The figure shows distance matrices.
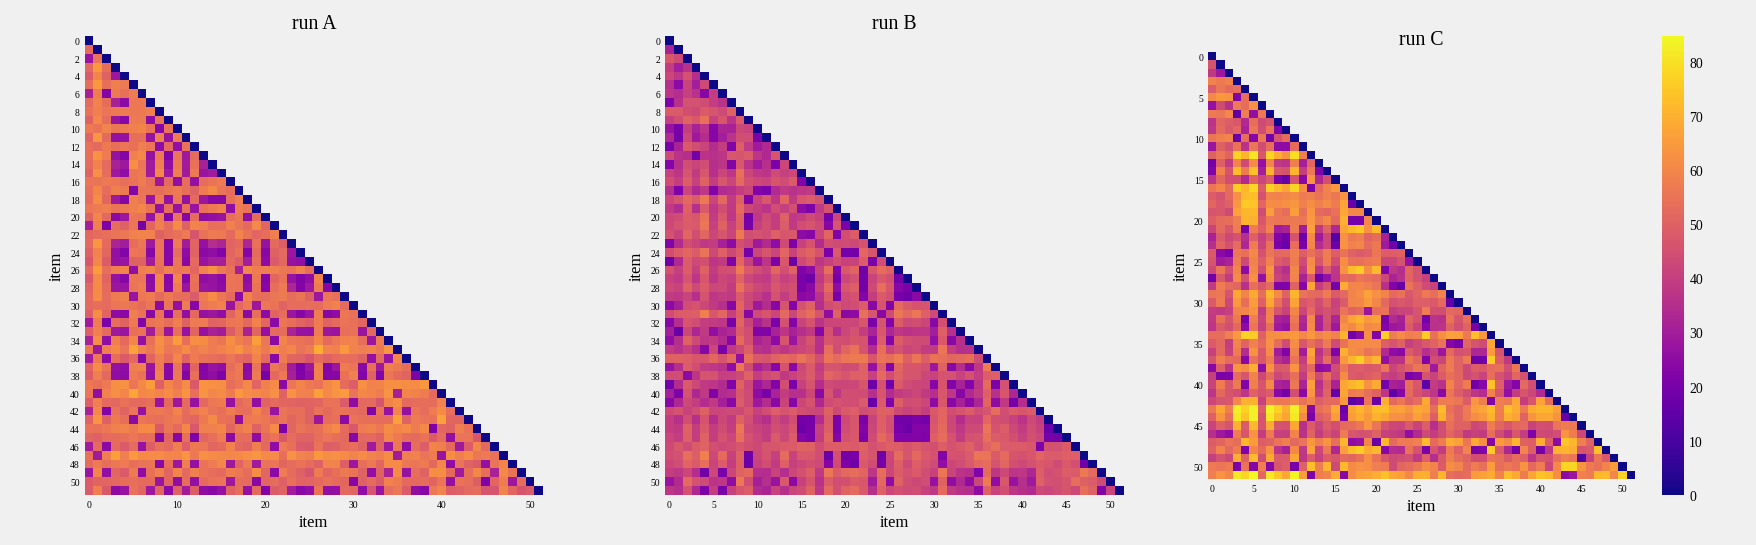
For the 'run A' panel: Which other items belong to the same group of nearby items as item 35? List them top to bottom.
1, 40, 47
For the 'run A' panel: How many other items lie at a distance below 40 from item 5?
4
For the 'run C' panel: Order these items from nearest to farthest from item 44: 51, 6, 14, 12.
12, 51, 6, 14
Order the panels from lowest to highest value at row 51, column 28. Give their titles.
run A, run B, run C
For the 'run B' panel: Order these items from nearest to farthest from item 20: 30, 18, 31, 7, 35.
18, 31, 7, 30, 35
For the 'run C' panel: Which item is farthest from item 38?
5
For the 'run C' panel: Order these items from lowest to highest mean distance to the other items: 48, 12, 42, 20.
48, 42, 20, 12
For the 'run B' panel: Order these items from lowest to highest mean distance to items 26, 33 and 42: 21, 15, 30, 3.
15, 3, 30, 21
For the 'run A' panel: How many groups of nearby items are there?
6
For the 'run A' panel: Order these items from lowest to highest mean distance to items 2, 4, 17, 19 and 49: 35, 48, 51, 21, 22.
21, 51, 48, 22, 35
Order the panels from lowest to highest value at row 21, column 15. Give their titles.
run C, run B, run A
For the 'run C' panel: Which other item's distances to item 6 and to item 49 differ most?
45
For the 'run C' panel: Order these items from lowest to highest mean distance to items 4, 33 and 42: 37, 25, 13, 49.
37, 13, 25, 49
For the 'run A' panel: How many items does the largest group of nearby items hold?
20
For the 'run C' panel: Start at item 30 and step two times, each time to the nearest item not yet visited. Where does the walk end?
35
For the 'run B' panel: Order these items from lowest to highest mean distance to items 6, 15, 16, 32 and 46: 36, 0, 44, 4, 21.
44, 0, 4, 21, 36
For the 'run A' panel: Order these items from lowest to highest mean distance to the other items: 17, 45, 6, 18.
18, 45, 6, 17
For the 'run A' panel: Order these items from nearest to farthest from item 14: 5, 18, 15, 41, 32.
18, 15, 32, 41, 5
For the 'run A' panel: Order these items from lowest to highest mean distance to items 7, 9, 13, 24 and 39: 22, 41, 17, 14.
14, 22, 41, 17
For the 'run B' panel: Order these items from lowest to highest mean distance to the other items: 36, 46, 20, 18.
20, 18, 46, 36
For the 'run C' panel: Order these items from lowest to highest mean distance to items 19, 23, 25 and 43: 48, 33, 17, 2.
2, 33, 48, 17
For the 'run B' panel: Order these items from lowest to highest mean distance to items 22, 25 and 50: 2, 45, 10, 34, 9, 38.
34, 10, 45, 9, 38, 2
